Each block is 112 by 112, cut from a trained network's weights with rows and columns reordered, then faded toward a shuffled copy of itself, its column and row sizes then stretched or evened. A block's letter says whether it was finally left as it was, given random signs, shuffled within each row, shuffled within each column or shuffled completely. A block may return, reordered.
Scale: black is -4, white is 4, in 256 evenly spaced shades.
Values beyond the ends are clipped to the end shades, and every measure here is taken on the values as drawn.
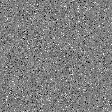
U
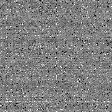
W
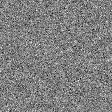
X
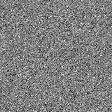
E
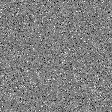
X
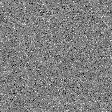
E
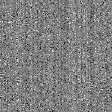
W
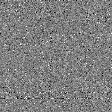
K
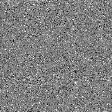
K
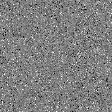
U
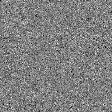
K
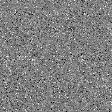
K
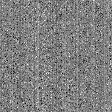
U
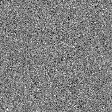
U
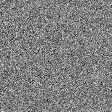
E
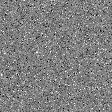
X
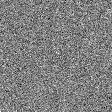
X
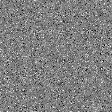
K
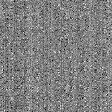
W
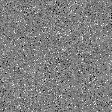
U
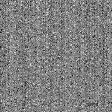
W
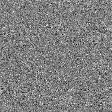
E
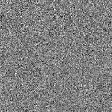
W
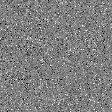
K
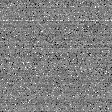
E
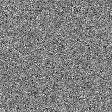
E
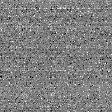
W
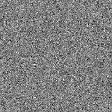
W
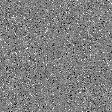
U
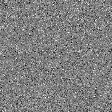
E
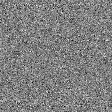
E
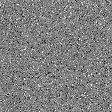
X
